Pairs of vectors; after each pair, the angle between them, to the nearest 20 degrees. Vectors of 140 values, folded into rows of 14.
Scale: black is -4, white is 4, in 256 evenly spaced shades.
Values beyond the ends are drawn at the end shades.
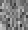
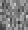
160 degrees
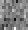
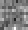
40 degrees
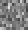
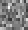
20 degrees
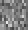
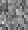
100 degrees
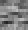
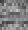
40 degrees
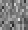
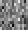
20 degrees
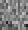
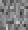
80 degrees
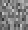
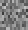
120 degrees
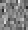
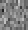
20 degrees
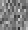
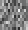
20 degrees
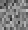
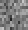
40 degrees
